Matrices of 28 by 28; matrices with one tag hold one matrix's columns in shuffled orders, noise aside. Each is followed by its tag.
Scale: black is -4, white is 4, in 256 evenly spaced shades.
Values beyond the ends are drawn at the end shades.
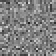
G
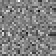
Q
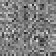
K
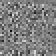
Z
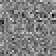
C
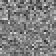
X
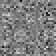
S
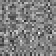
K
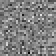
S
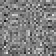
S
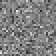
Q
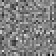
K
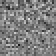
X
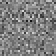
C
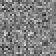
S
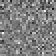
X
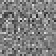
C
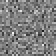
Q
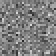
Z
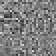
C
